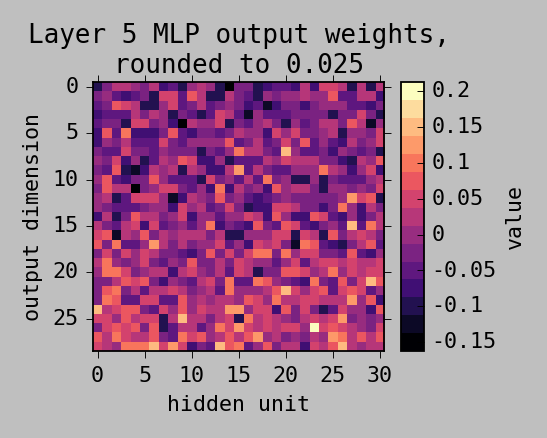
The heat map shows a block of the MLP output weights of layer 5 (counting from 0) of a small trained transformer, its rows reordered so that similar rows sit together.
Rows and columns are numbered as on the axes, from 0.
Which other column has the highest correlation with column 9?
0
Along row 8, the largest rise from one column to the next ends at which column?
28
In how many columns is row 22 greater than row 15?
19
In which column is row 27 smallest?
8
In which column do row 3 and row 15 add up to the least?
16
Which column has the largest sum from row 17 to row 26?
23
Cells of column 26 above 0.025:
8
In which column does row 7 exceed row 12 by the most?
20
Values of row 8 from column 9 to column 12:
0.075 0.05 -0.075 -0.075
